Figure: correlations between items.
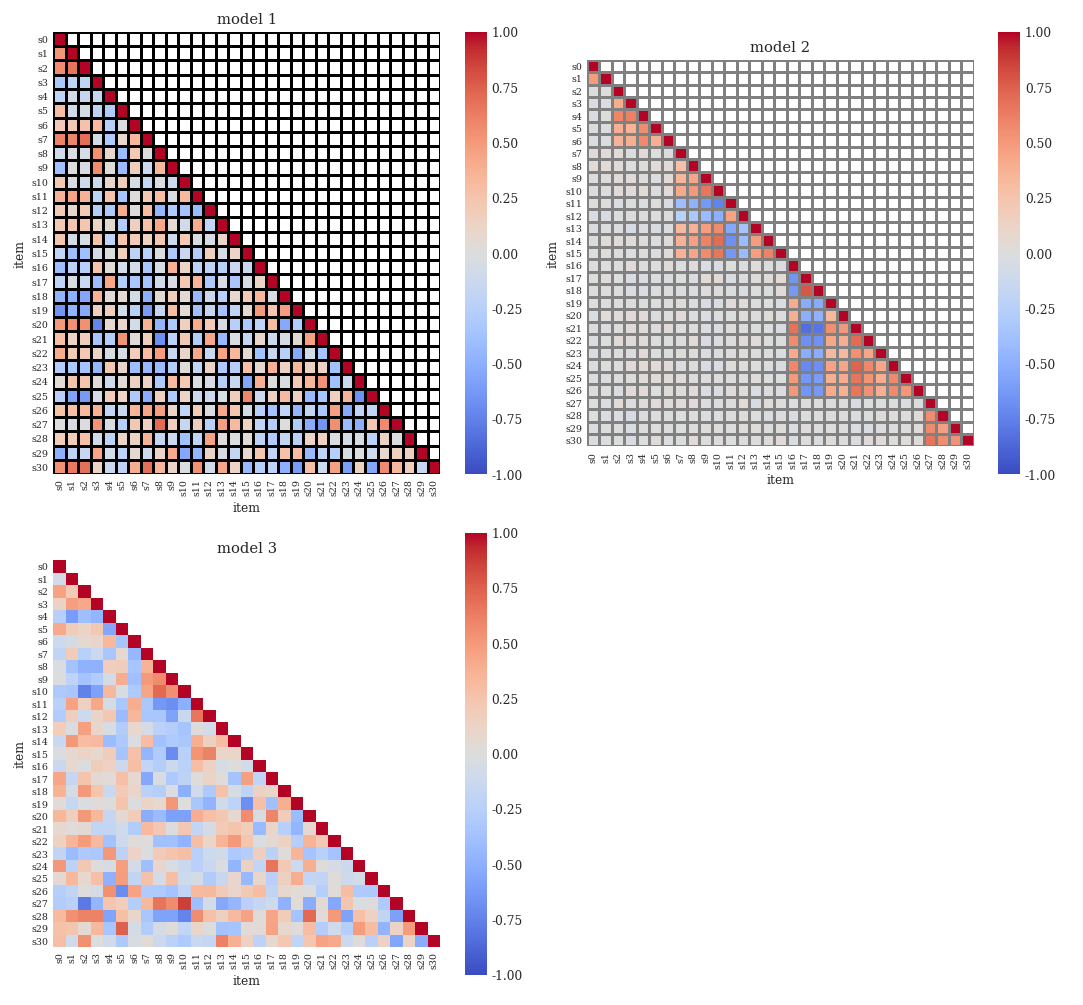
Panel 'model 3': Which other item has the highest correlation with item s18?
s2
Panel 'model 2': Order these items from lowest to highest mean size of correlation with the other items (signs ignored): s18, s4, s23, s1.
s1, s4, s23, s18
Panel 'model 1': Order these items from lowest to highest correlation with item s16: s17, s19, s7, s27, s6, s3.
s7, s27, s6, s17, s3, s19
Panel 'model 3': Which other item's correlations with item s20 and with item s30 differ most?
s29
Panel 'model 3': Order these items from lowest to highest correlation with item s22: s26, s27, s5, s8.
s27, s8, s5, s26
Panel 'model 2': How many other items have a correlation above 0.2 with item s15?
6
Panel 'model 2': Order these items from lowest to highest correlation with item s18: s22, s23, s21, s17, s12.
s21, s22, s23, s12, s17
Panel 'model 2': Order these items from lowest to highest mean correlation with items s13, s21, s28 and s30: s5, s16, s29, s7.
s5, s7, s16, s29
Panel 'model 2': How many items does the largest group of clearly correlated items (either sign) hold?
11
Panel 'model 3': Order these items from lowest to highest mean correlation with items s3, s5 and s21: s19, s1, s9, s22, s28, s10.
s10, s19, s9, s22, s1, s28
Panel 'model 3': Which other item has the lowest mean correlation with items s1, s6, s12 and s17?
s9
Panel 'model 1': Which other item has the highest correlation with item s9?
s3
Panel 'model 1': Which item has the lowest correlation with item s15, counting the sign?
s24
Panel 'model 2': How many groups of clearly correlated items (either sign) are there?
5
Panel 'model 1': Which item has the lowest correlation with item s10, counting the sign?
s29
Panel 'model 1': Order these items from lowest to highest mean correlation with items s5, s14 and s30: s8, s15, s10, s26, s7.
s15, s8, s10, s26, s7
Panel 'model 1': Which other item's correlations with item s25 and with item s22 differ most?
s30
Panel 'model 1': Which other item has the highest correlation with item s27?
s8
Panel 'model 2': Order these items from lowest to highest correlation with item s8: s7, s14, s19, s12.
s12, s19, s7, s14
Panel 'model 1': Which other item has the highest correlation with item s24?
s21
